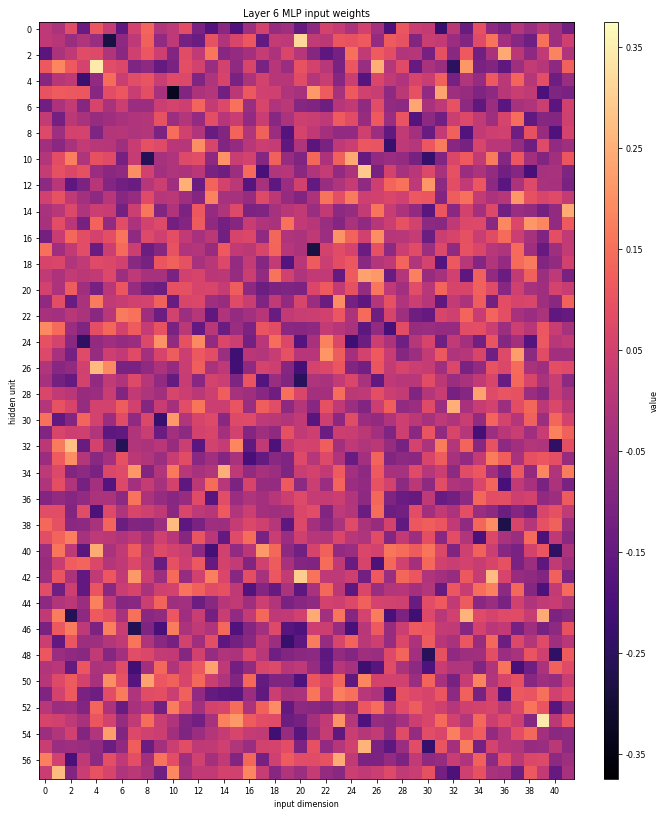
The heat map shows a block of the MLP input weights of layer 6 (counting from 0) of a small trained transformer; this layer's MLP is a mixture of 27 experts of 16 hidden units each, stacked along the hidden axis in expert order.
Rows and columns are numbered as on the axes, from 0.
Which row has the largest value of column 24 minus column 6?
10
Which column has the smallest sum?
19
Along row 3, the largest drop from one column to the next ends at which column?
34
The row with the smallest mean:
0
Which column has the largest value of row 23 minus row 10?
8
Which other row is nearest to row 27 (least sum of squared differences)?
47
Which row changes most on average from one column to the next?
45
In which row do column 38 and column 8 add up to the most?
15
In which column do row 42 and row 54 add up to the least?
3
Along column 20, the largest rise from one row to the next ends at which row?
1
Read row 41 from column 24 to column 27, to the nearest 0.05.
-0.15 0.05 -0.2 0.15
